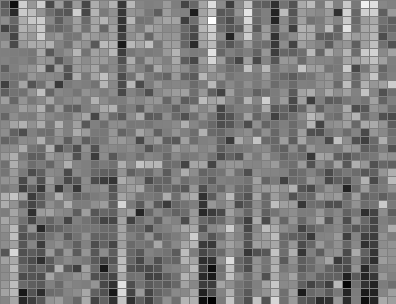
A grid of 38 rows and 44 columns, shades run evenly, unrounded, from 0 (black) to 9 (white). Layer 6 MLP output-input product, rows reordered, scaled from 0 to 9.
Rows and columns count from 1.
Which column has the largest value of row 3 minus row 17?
24
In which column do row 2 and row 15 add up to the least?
31
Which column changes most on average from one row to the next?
21
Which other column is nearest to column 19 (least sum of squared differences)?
20
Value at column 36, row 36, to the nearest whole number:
3
